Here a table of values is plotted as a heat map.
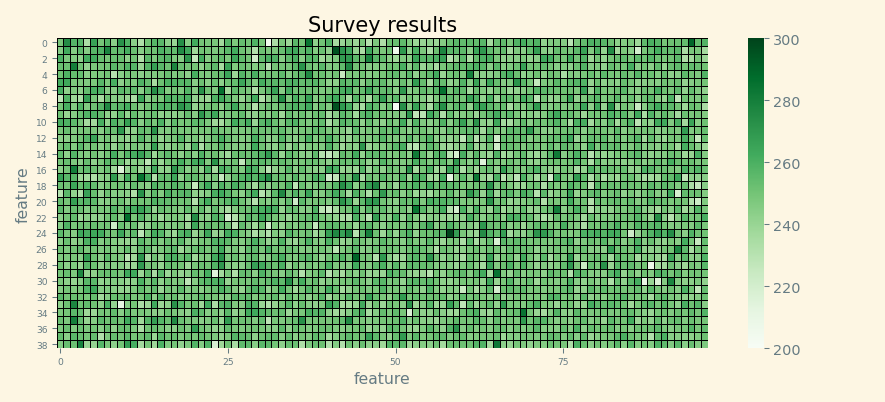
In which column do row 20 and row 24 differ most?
58
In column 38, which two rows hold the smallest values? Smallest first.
23, 24
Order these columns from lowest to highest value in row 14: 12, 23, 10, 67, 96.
67, 96, 23, 10, 12
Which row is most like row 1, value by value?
8
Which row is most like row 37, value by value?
32
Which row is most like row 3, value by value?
35
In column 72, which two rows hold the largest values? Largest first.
24, 2
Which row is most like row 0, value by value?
36
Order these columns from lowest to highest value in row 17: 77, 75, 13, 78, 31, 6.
6, 75, 78, 13, 77, 31
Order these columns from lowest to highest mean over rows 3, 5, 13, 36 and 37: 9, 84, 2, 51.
9, 84, 2, 51
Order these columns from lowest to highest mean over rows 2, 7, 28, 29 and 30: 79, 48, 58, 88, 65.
88, 58, 79, 65, 48
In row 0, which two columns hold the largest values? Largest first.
94, 37
